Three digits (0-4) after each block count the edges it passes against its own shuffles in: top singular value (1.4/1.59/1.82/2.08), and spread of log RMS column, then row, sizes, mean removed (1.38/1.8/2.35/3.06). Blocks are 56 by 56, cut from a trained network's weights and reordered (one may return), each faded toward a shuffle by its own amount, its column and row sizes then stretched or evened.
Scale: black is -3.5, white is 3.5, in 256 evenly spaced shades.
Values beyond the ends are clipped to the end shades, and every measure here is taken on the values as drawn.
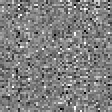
3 3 0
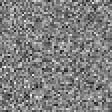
3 0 0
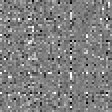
1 3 2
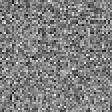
3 0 1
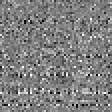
3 0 3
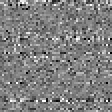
3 0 3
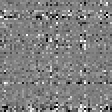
0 3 4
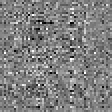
3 3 3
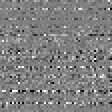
2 1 4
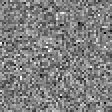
1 0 0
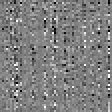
1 4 1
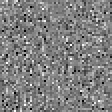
2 2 0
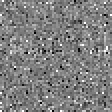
1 1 1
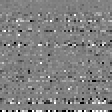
3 1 4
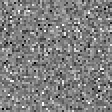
1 0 0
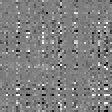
4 4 3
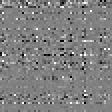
2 2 4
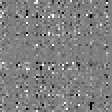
1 3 3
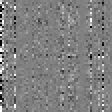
3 4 0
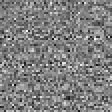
3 0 3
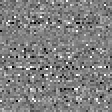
1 0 3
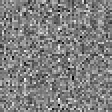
2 1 0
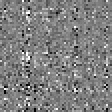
1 3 2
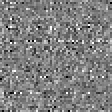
0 1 3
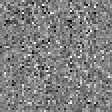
1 2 1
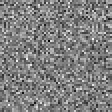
3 0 1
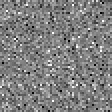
1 1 0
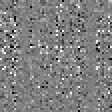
2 3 2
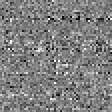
0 1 3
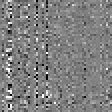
3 4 1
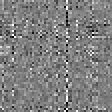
4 3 2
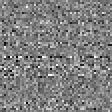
2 1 3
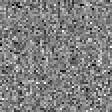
0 0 1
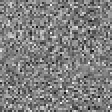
3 1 1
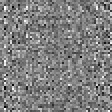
4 3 0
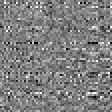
4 1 3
